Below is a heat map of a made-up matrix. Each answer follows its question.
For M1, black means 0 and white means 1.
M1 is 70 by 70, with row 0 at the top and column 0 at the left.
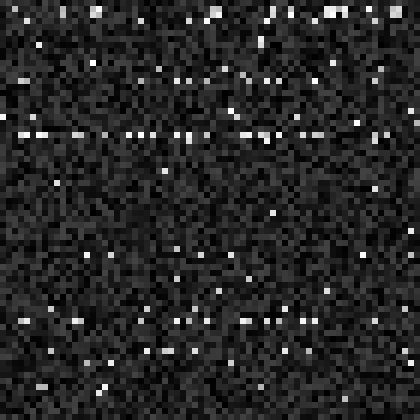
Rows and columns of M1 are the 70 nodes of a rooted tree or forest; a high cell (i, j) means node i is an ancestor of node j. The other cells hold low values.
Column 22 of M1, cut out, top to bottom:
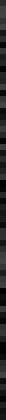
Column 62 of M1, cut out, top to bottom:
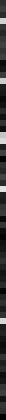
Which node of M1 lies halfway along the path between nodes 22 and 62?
3
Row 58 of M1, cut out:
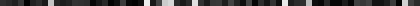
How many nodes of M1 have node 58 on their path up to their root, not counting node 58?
8
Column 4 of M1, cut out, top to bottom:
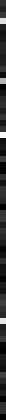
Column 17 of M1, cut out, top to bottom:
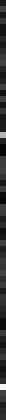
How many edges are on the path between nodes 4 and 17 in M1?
6
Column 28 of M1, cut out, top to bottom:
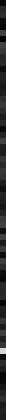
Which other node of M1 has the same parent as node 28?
51
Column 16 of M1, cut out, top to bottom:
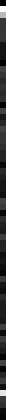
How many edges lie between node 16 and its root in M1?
3
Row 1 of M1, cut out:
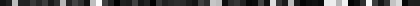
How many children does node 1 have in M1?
3
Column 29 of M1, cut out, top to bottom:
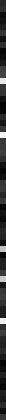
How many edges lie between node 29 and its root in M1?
5
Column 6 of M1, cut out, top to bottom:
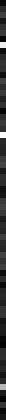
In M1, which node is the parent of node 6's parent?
64
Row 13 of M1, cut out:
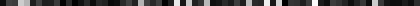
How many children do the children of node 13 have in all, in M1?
5
